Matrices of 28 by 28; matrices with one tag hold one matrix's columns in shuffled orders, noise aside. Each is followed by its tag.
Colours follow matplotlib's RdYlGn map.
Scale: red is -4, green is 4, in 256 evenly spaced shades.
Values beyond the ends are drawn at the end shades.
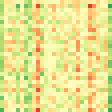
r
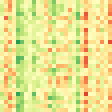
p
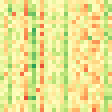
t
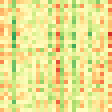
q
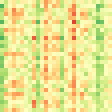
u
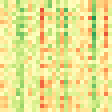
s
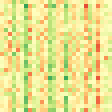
r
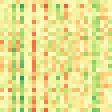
r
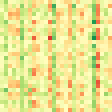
u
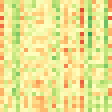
s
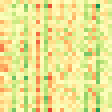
r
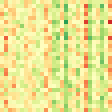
u
